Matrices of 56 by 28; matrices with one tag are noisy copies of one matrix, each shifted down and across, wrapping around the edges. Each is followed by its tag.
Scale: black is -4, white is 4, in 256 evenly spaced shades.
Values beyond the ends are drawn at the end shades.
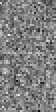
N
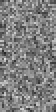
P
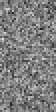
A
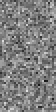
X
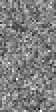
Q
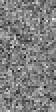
Q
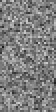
A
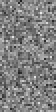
A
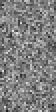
P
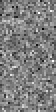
A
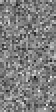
X
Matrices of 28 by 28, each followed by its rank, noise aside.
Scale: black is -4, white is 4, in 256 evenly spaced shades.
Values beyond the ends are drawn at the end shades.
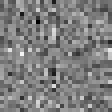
five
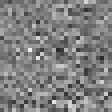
seven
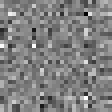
five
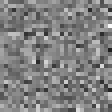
seven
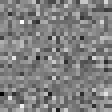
six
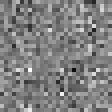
six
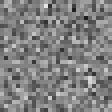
eight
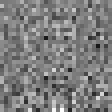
five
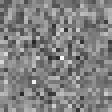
seven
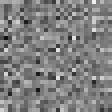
five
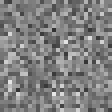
seven
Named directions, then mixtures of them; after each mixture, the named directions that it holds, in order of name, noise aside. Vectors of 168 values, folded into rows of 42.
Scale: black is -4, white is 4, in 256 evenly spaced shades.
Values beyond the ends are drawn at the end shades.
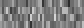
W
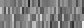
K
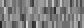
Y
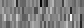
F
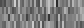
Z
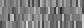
K, Y, Z.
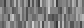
K, Z.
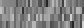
F, K.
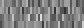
K, W, Y.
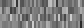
F, W, Z.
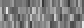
K, W.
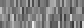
F, K, Z.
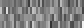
K, W.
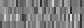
F, Y.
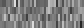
F, Z.
